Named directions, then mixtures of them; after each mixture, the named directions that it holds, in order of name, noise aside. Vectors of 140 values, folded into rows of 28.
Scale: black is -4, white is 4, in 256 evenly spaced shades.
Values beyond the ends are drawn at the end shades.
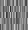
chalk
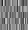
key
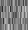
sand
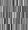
chalk, sand.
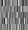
key.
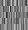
chalk, key.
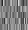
key.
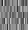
key.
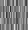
chalk.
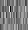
chalk, sand.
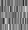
key, sand.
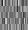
key.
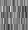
sand.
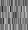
sand.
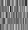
chalk, key, sand.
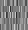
chalk.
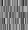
key.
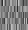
key.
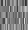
chalk, key, sand.
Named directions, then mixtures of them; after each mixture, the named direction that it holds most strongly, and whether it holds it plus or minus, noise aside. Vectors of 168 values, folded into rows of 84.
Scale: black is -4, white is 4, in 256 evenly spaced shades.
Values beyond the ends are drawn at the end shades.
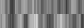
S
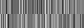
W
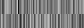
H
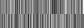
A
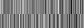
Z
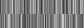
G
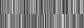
G, plus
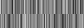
G, minus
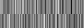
Z, plus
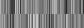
A, minus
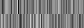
H, plus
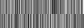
A, plus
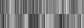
S, minus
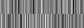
G, minus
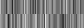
G, minus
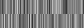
A, minus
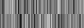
H, plus
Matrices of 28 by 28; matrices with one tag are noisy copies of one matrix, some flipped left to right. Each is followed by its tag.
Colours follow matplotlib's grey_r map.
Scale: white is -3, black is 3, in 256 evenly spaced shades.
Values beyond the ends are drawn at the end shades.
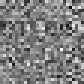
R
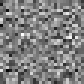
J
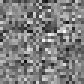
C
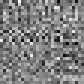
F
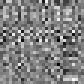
F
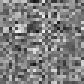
C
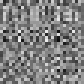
F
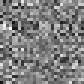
R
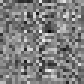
C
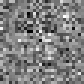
C
